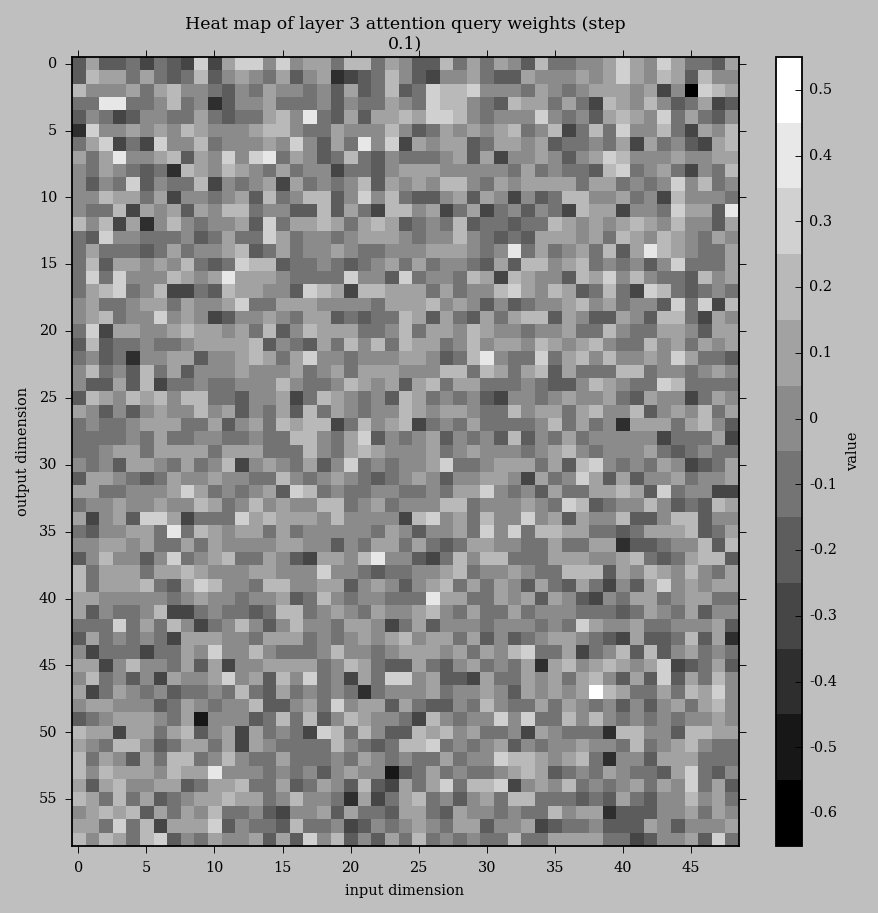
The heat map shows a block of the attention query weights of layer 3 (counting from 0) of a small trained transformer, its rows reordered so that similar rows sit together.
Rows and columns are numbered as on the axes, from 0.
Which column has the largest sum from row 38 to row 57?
45
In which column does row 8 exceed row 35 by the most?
40
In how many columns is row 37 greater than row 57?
27
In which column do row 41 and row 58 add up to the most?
6
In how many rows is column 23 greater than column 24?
22
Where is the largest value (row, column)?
47, 38
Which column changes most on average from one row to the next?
7
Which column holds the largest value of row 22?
30
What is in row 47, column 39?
0.2
